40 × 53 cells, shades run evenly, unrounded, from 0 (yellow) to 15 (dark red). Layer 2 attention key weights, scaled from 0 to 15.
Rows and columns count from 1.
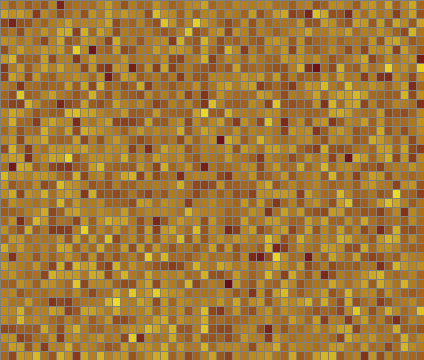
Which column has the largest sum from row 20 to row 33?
29
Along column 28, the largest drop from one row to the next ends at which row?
17
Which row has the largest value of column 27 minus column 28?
21
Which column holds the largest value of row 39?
6
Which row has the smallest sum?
27
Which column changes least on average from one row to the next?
31
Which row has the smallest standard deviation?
1
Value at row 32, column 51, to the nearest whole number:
3
